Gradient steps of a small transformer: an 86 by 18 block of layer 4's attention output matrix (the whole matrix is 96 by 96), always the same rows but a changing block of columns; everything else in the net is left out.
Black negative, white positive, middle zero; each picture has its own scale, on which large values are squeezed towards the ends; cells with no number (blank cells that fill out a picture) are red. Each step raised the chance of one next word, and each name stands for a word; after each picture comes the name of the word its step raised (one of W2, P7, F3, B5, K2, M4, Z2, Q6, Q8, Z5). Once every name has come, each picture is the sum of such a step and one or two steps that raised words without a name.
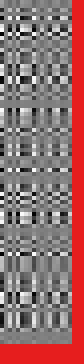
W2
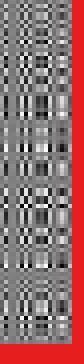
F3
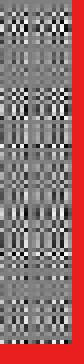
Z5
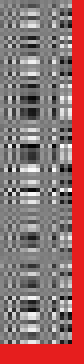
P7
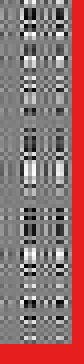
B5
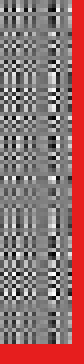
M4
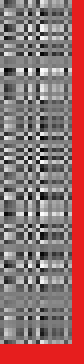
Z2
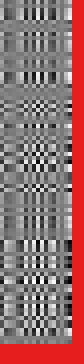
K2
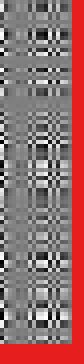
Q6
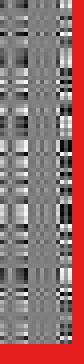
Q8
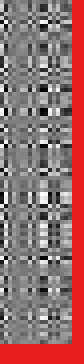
Z5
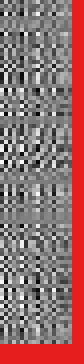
K2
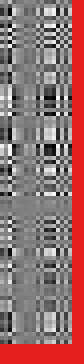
P7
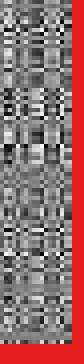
Z5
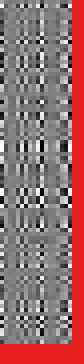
F3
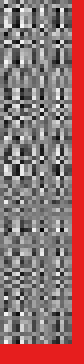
M4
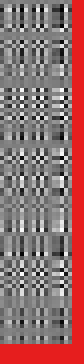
M4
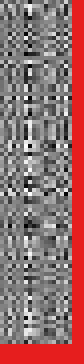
P7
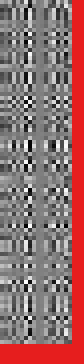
K2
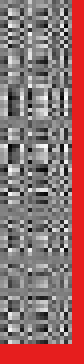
P7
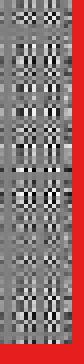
P7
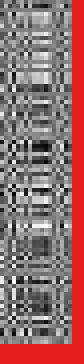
K2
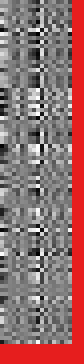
Z5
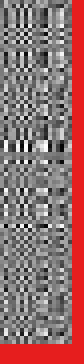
Q8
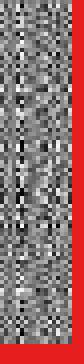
B5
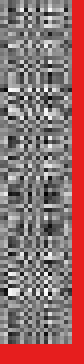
M4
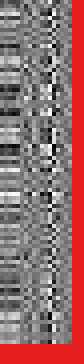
P7
